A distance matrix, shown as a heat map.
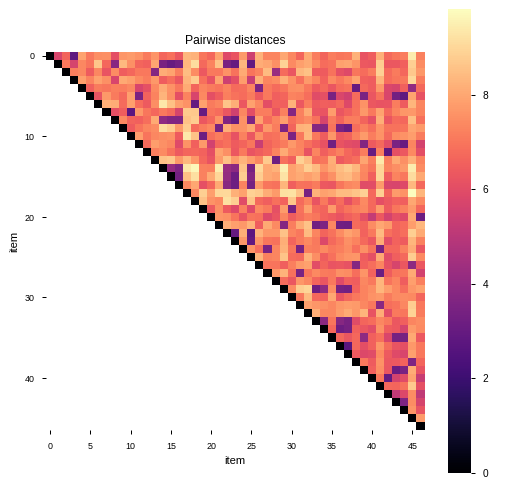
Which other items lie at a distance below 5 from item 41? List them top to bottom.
24, 27, 31
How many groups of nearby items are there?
12
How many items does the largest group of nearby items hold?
8
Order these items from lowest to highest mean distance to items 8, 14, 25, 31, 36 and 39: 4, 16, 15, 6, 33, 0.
16, 15, 0, 33, 4, 6
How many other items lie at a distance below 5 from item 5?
5
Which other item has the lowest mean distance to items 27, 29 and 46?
20
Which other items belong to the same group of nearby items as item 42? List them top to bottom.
12, 40
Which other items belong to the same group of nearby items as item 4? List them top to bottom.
26, 38, 45
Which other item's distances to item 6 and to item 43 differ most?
39
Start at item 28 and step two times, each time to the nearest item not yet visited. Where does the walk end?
2
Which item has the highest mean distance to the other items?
17
